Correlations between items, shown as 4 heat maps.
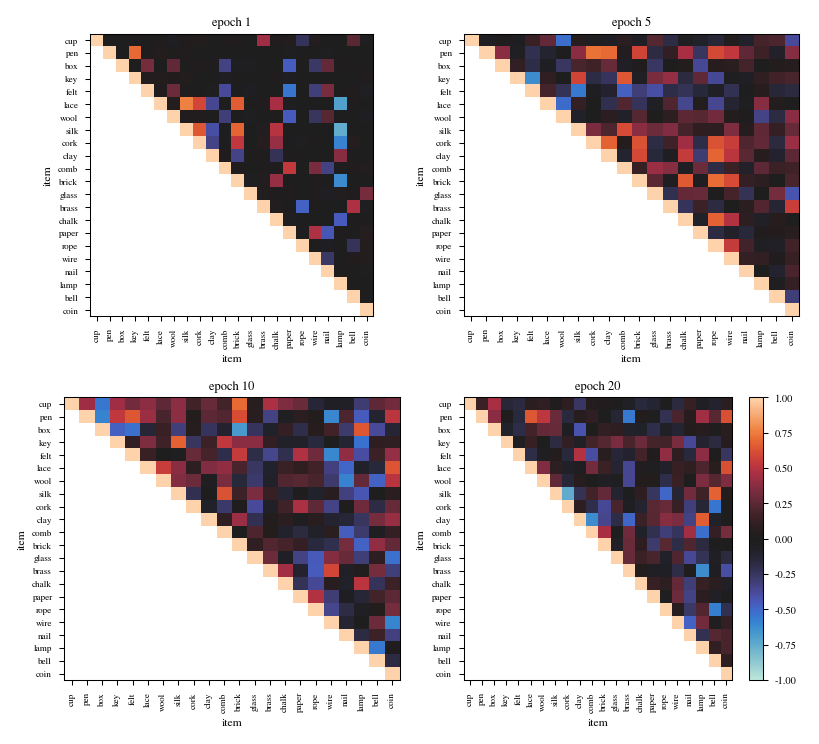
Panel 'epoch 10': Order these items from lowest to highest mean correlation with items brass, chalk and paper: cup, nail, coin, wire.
nail, coin, wire, cup
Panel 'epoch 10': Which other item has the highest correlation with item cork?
paper
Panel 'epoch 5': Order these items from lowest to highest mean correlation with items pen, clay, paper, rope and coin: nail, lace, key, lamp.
lace, key, lamp, nail
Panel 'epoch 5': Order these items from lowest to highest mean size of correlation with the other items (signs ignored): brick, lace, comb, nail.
nail, lace, comb, brick
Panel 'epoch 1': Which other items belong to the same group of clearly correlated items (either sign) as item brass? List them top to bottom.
cup, rope, bell
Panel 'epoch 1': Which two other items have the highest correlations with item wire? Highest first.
paper, comb
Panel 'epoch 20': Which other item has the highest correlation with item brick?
comb
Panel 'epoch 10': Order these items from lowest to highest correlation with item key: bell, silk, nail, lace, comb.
nail, bell, lace, comb, silk
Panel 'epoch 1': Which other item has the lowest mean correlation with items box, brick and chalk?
lamp
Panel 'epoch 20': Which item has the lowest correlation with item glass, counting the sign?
nail
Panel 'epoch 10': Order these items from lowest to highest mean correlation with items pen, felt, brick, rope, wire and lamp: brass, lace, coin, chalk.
brass, chalk, lace, coin
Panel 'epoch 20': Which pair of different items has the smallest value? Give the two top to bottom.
silk, cork
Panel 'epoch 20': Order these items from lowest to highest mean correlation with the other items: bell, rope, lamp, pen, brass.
brass, rope, bell, lamp, pen
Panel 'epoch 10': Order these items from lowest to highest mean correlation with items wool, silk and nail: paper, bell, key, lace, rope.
bell, rope, paper, lace, key
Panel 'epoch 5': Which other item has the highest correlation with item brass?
coin
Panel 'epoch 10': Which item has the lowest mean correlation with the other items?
box
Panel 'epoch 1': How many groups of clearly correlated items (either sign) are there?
5
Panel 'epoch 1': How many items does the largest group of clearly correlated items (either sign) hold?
7
